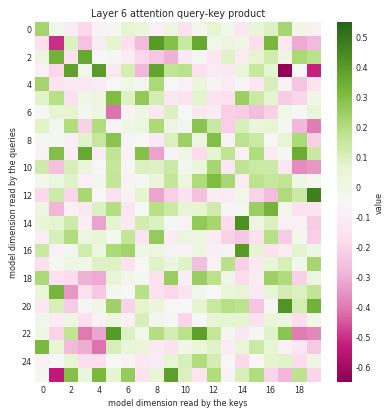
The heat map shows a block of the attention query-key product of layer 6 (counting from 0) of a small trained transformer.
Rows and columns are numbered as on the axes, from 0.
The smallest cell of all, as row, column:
3, 17
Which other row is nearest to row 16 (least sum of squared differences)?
5
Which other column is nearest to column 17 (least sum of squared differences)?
13
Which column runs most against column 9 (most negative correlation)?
1
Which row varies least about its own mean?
21
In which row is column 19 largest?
12
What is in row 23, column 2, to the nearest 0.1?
-0.3
